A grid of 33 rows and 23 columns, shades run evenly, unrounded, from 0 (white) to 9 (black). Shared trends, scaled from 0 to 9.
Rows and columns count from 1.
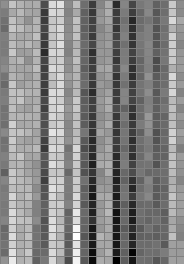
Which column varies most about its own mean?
5
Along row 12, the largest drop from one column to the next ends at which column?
7
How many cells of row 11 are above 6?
4
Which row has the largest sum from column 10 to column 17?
33
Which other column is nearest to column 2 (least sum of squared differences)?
10
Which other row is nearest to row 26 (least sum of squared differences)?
24
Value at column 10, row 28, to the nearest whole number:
1
